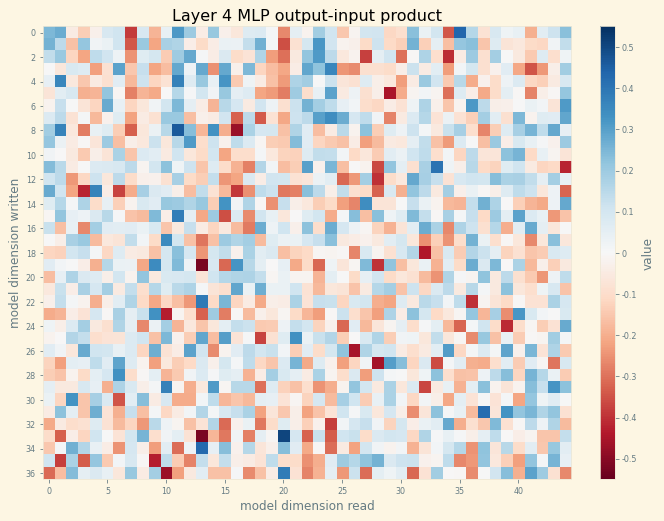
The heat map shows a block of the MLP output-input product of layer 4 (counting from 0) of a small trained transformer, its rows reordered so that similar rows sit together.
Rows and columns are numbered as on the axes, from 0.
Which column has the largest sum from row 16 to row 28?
6
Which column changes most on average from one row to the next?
15
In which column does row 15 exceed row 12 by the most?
28
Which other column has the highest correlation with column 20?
7
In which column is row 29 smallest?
32
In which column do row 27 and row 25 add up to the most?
21
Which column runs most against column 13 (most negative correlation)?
36
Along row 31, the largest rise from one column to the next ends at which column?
37
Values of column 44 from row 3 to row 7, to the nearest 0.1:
0.2 0.1 0.2 0.3 0.3
